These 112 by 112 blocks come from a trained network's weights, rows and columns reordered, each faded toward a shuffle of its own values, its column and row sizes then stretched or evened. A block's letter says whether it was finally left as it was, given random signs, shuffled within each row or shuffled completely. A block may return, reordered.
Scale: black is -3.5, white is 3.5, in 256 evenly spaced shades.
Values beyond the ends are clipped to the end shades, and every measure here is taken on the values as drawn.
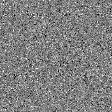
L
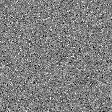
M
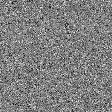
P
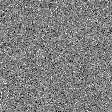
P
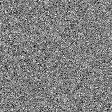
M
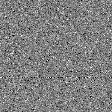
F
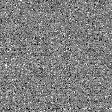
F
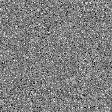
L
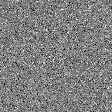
M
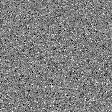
P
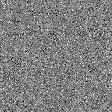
M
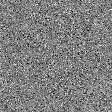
P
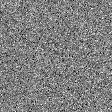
P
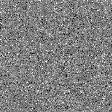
F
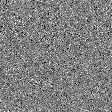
M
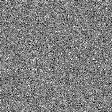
L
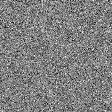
M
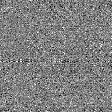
F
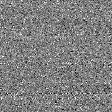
F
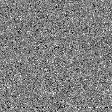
L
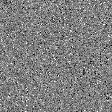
L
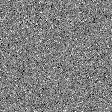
P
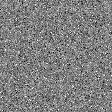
P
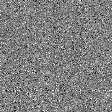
L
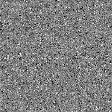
L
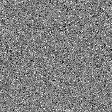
L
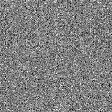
F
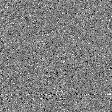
L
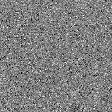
F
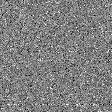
M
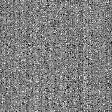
F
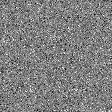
M
